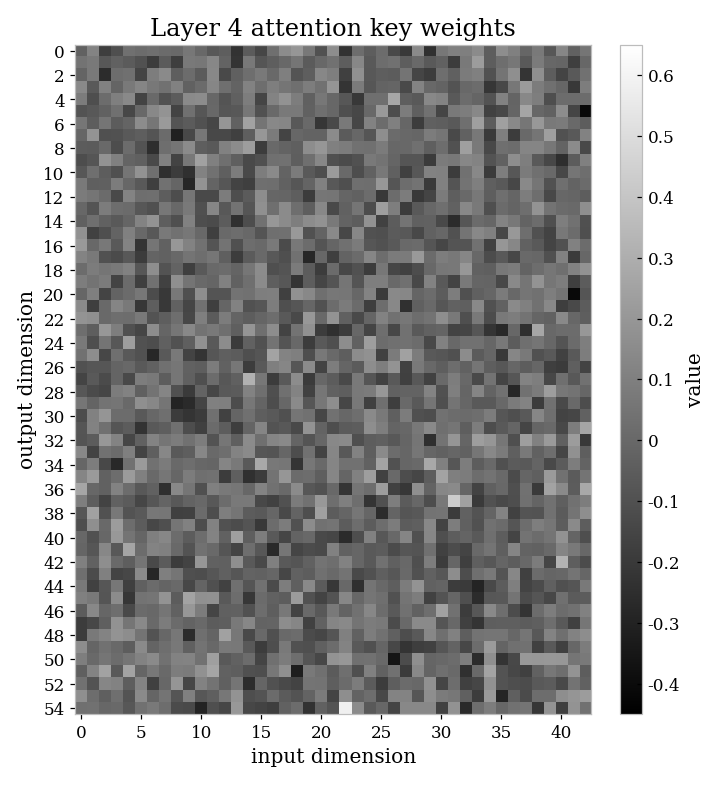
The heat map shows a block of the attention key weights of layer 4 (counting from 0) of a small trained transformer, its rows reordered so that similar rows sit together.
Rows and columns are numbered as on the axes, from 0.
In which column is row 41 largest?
4
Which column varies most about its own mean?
22
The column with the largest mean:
0
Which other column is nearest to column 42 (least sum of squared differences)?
30
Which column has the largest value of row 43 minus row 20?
41
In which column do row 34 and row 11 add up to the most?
25
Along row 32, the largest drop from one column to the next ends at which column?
42
